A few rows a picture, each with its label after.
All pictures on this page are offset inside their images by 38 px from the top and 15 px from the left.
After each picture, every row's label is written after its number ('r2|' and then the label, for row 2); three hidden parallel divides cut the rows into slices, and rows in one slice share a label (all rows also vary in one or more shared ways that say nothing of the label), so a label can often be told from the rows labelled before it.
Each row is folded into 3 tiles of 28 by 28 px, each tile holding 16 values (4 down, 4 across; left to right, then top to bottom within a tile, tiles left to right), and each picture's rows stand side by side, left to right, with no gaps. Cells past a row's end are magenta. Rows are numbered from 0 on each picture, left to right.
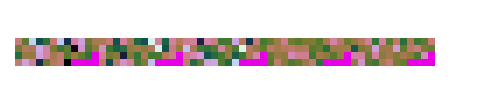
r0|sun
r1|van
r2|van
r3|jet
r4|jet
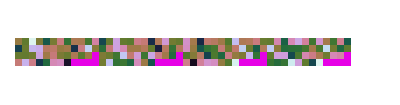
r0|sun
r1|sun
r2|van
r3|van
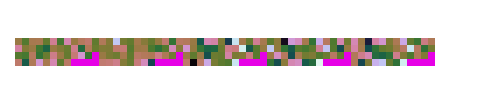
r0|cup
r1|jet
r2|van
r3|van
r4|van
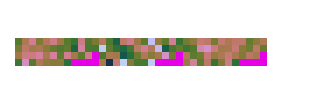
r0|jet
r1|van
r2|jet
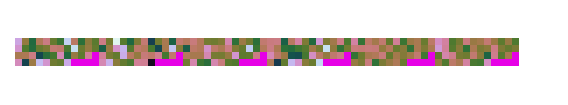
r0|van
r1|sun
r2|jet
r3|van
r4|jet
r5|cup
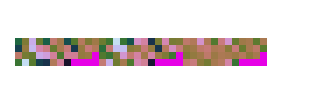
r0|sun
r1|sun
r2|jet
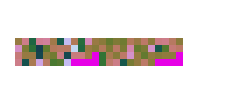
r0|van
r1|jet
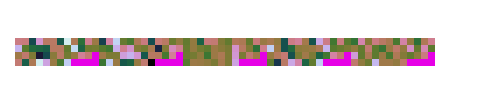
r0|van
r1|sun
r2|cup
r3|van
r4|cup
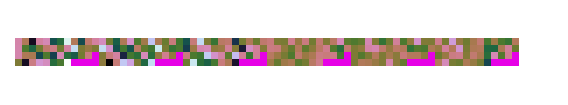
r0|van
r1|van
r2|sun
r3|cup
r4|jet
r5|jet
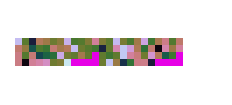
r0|van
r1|sun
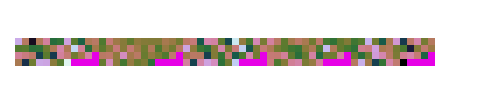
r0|van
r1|jet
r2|van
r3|cup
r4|sun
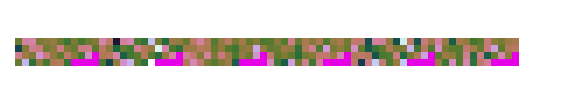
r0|jet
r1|van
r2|jet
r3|cup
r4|van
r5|cup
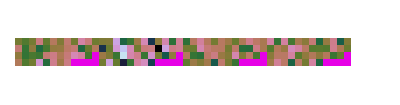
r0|cup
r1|sun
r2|jet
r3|jet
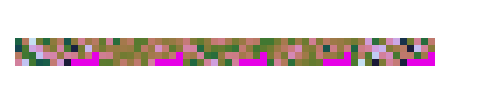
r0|sun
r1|cup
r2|cup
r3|jet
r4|sun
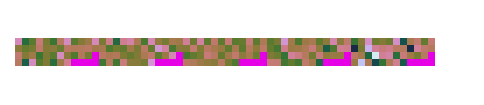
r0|cup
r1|cup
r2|jet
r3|jet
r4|sun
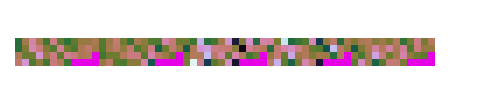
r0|jet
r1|jet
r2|sun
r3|sun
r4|jet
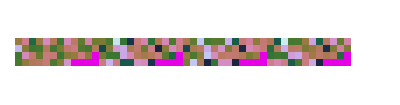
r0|cup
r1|sun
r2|sun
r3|sun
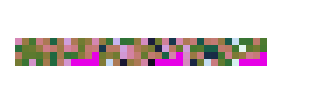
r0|cup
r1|sun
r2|van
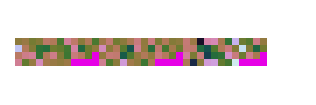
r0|cup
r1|cup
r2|van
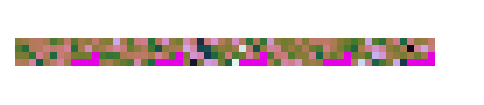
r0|jet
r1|jet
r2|van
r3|cup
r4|sun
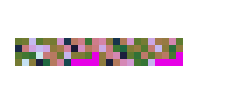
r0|sun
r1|van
